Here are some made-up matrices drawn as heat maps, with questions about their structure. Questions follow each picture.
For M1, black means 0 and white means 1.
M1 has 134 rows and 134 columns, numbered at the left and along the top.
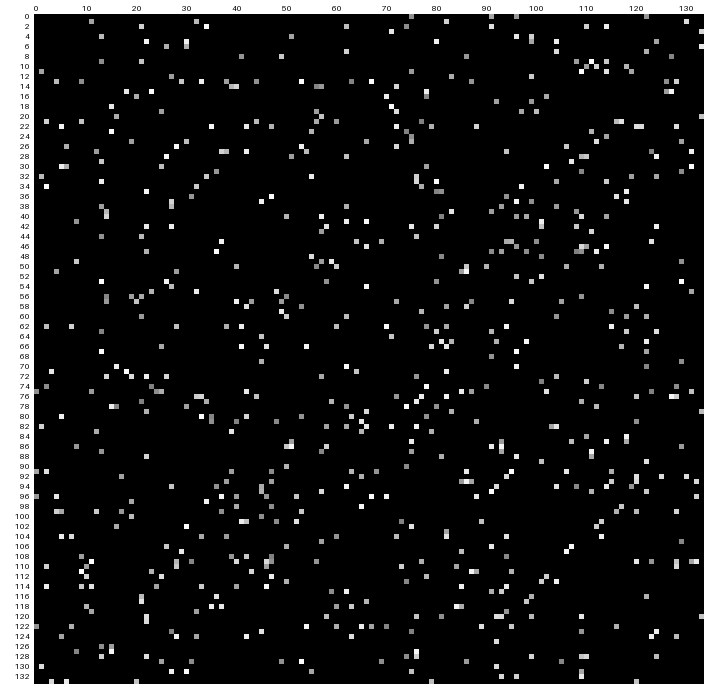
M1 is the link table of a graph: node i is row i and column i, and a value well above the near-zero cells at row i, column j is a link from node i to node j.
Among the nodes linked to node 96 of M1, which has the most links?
node 40
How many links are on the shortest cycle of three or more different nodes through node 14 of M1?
3
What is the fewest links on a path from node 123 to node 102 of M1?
2
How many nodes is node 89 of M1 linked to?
2
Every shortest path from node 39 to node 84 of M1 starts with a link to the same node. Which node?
node 91
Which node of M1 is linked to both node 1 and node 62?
node 82
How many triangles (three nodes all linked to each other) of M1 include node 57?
2
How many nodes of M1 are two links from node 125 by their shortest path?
5
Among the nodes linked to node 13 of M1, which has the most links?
node 128
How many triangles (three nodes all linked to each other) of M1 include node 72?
1
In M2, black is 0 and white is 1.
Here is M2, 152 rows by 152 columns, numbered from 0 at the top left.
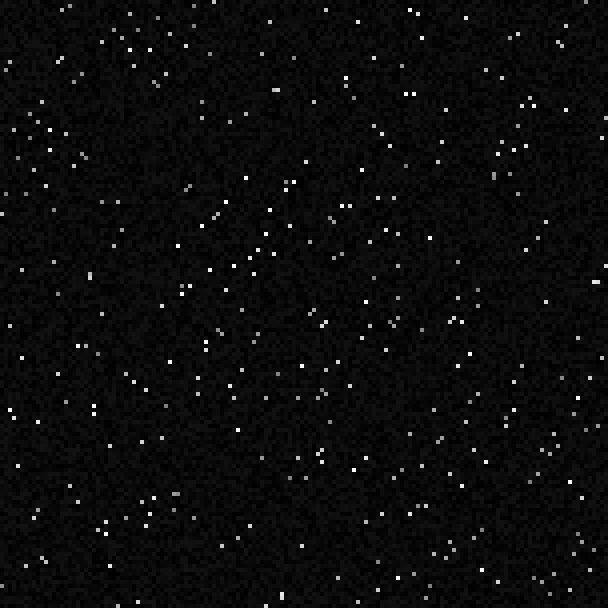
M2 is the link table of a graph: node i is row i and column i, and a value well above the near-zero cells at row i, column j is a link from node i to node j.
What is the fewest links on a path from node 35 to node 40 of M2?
3
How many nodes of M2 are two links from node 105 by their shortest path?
4
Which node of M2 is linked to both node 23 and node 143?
node 103
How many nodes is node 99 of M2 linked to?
5
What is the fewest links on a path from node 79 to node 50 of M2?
5
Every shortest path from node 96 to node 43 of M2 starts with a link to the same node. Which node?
node 57
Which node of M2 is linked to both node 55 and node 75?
node 136
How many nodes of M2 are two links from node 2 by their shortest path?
6
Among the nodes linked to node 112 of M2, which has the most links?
node 80
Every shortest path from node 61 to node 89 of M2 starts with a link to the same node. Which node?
node 28
